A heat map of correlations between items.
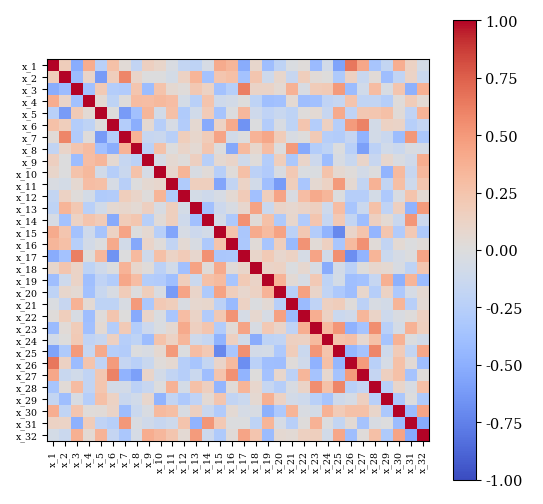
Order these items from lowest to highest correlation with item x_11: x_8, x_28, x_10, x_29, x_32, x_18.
x_29, x_18, x_8, x_10, x_32, x_28
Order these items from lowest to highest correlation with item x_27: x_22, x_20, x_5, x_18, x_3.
x_3, x_18, x_20, x_5, x_22
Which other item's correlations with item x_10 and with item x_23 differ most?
x_4
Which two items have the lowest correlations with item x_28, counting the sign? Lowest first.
x_15, x_1
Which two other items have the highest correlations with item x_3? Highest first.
x_17, x_25
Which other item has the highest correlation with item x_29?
x_19
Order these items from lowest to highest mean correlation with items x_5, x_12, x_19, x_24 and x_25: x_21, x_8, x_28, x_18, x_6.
x_18, x_6, x_8, x_21, x_28
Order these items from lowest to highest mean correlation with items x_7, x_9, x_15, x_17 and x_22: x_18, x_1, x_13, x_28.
x_28, x_1, x_13, x_18
